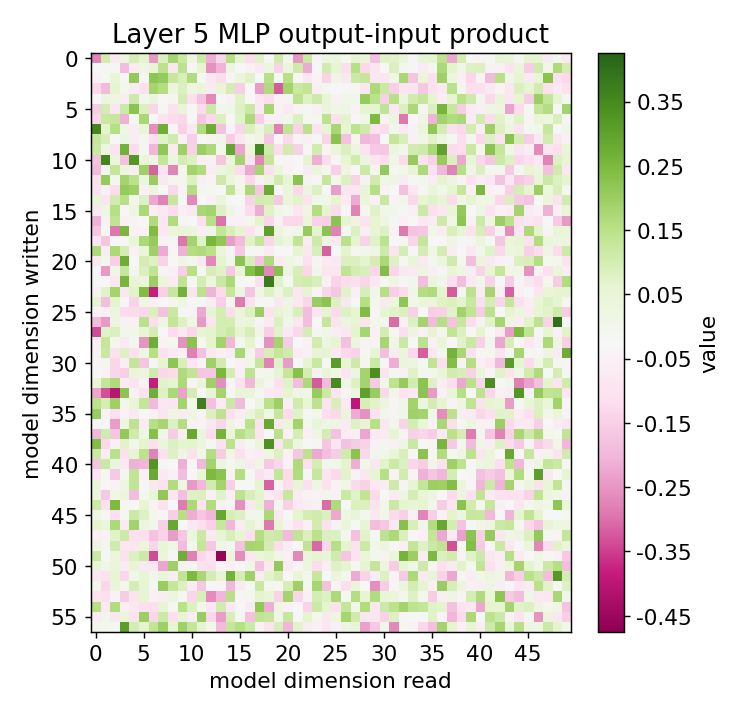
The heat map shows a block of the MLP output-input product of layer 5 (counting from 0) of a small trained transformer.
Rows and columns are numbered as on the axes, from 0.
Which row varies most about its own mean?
32
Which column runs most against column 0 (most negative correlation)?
15
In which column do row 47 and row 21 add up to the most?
17
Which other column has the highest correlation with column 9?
14
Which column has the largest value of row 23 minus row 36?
2
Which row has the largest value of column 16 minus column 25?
13
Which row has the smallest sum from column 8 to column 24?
44
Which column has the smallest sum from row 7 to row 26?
45
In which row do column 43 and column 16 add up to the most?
30
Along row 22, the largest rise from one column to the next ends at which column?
18
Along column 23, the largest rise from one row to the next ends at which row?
33
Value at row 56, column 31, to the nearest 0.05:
-0.25
